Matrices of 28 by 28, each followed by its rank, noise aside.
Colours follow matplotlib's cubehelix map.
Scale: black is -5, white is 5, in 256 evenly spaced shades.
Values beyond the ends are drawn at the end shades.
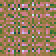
two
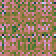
three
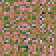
six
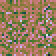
six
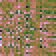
four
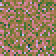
eight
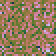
six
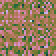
four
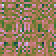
three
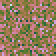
eight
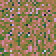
six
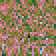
eight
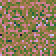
eight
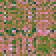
four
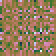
three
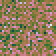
eight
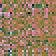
three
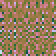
three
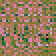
four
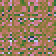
three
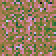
six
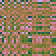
two
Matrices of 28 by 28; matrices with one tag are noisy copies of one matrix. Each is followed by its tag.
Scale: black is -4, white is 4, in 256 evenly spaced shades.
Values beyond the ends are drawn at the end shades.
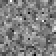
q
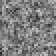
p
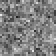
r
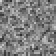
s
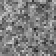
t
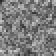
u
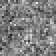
r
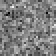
r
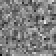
p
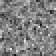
s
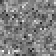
u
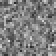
q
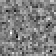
p
